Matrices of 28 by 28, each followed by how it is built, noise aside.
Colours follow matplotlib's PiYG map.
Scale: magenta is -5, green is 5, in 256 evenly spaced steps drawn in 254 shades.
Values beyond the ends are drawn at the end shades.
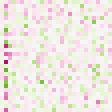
uneven columns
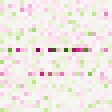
uneven rows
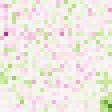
smooth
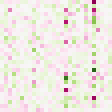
uneven columns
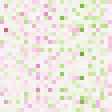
repeating rows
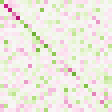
diagonal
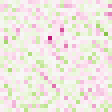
Toeplitz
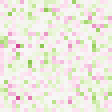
repeating rows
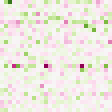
uneven rows
